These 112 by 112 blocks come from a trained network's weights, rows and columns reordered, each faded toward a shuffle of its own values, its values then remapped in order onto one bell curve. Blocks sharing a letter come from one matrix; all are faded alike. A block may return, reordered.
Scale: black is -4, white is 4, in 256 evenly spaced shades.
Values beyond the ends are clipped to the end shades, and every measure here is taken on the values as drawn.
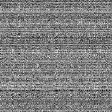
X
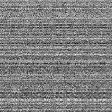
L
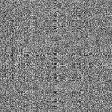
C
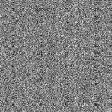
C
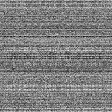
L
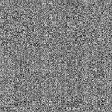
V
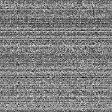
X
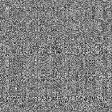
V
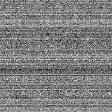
X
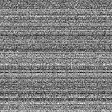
L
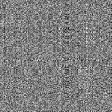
C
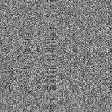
C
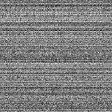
L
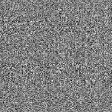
V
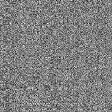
V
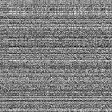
L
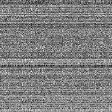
X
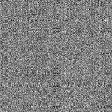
C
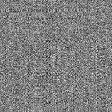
C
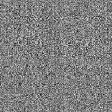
V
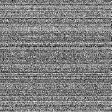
X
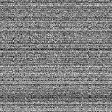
X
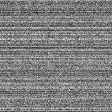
L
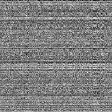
X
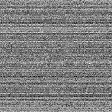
L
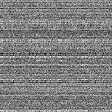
L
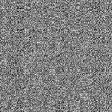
C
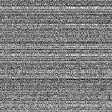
L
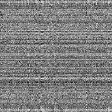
X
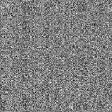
V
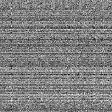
X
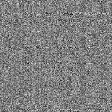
V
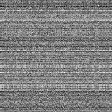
L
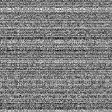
L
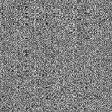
C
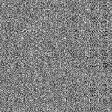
C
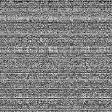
X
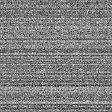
X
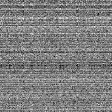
X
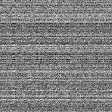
L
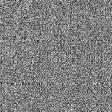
V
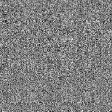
V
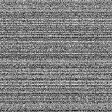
L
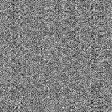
C
